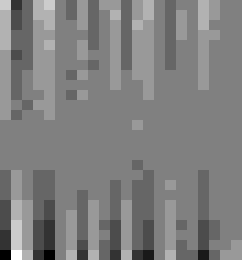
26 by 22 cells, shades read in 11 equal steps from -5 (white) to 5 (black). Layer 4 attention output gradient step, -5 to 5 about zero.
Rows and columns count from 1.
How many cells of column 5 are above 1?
6
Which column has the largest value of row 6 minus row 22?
2
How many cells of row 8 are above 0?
2
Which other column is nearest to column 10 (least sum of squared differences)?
18
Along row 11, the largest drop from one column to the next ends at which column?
4
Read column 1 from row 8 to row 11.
-1 -1 -1 -1
